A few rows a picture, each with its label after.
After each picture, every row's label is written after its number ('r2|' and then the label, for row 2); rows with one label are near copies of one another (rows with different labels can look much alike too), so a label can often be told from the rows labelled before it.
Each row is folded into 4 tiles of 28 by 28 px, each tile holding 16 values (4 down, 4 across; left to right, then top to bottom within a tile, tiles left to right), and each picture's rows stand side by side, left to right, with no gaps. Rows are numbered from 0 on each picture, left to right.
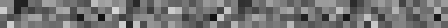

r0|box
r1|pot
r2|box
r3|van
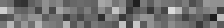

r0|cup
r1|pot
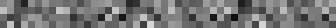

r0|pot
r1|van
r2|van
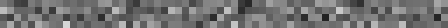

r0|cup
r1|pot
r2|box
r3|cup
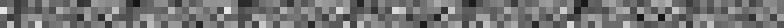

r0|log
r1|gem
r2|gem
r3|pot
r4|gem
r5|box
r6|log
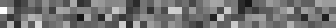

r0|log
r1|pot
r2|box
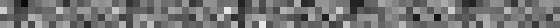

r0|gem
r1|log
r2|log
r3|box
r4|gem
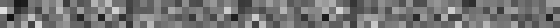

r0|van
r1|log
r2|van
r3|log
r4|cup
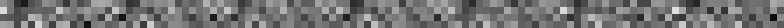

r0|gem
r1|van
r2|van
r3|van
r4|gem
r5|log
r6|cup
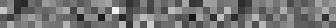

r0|box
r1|log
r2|van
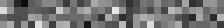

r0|gem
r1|log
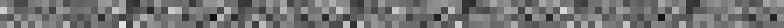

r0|cup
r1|pot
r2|van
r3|pot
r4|box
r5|cup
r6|box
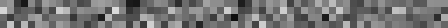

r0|pot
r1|gem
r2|van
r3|pot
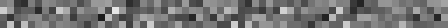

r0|pot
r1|log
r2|pot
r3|box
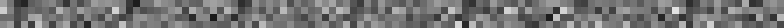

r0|gem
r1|box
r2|van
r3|pot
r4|pot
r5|cup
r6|log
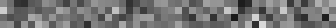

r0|gem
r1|box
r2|van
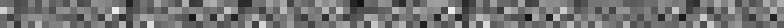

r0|log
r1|log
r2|van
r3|gem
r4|log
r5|cup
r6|van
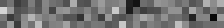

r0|log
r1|box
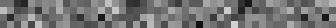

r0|van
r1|gem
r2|box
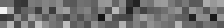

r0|cup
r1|box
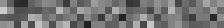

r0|gem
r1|van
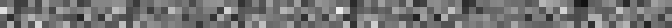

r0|log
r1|pot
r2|log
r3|log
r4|box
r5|gem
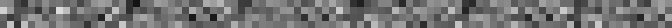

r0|pot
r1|box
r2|box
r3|gem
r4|box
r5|log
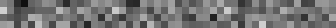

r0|gem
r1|van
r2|log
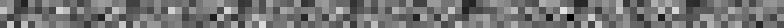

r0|pot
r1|pot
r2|log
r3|log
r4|box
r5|van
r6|gem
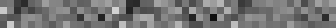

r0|box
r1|box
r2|box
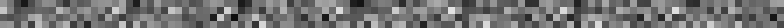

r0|gem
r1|pot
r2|van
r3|gem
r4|log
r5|log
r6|cup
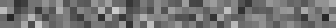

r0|van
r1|log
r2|box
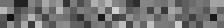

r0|van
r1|cup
